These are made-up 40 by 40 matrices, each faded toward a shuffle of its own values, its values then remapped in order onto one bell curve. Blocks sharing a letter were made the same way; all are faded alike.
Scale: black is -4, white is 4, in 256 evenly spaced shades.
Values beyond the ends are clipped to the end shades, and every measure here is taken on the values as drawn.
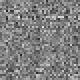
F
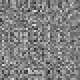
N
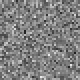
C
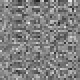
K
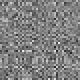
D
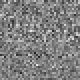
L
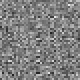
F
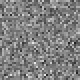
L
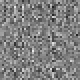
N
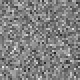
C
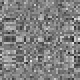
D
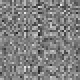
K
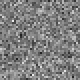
C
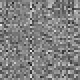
K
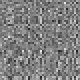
K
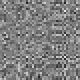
D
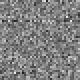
L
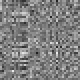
D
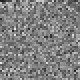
L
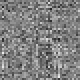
N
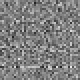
F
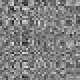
D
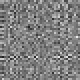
D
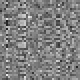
K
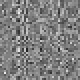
K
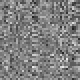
N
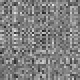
D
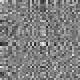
D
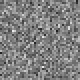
C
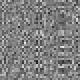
K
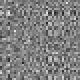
D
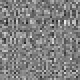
N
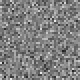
C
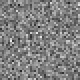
C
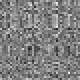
K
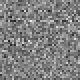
L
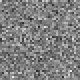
L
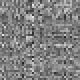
N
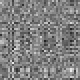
D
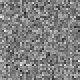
L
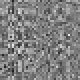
K
